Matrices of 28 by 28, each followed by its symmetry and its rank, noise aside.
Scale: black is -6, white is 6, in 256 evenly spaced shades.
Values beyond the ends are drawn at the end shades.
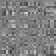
no symmetry, rank three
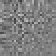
antisymmetric, rank four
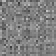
antisymmetric, rank four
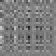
no symmetry, rank two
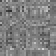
no symmetry, rank four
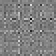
no symmetry, rank three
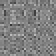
no symmetry, rank three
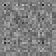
no symmetry, rank four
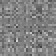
no symmetry, rank four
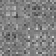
symmetric, rank four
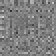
no symmetry, rank four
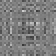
no symmetry, rank two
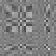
symmetric, rank two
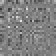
symmetric, rank three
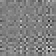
no symmetry, rank two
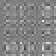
symmetric, rank two
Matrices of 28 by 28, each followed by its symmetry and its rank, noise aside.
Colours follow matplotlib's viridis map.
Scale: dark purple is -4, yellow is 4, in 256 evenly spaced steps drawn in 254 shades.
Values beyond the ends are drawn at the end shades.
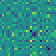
symmetric, rank three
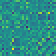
symmetric, rank four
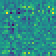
no symmetry, rank four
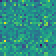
no symmetry, rank four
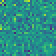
symmetric, rank four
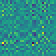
no symmetry, rank four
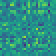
no symmetry, rank three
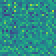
no symmetry, rank six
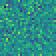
antisymmetric, rank six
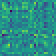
no symmetry, rank three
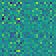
no symmetry, rank three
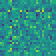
antisymmetric, rank four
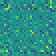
symmetric, rank four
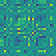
symmetric, rank three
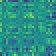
no symmetry, rank three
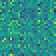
antisymmetric, rank six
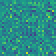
no symmetry, rank six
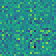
no symmetry, rank four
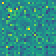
symmetric, rank six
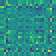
no symmetry, rank three
